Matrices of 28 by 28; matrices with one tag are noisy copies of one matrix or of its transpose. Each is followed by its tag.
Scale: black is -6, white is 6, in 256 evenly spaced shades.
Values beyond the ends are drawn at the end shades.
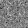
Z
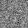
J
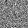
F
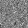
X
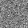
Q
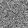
Q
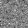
Z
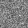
J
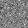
Z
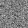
F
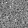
J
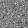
X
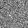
Z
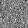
J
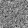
Q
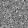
J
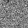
Z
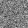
Q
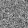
X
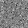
Q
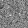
Z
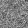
X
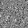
J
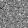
Z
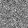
Z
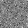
Q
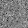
Z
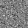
F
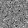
Q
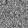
F
